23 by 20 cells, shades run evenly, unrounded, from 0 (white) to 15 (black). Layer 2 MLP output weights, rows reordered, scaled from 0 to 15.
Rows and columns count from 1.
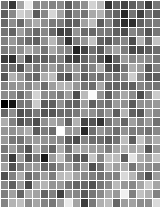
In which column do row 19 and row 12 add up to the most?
2
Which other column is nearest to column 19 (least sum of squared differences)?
15
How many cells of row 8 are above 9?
4
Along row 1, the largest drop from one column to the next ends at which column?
3
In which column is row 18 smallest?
17
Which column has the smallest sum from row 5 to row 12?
7
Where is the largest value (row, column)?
12, 1
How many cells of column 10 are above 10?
4
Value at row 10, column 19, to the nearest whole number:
8
